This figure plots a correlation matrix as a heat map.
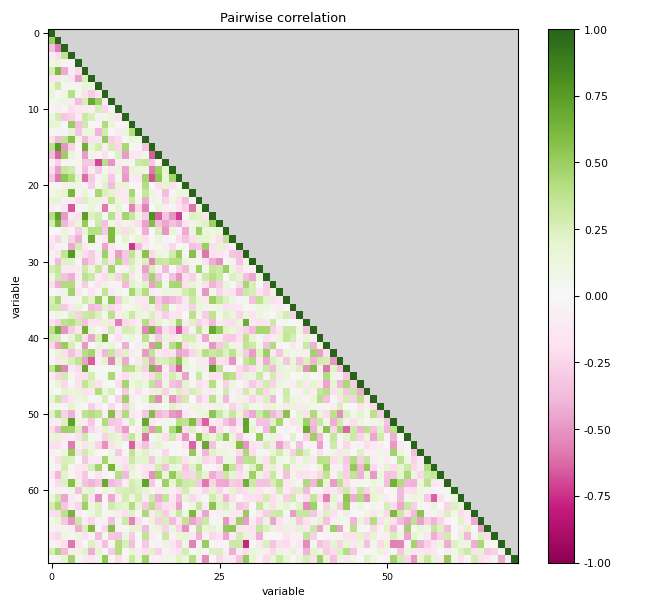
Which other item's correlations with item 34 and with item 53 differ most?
14
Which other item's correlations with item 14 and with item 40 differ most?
1
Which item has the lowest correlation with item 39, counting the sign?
19
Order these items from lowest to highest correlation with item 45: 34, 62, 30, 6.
34, 62, 30, 6
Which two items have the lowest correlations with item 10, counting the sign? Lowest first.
38, 29
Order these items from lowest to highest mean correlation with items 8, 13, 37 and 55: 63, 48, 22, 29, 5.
22, 48, 5, 63, 29
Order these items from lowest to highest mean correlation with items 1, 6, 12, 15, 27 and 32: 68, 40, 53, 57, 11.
40, 68, 57, 53, 11
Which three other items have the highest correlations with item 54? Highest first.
23, 28, 67
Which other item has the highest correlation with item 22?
53
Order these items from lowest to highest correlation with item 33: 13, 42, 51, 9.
42, 9, 13, 51
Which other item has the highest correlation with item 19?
52
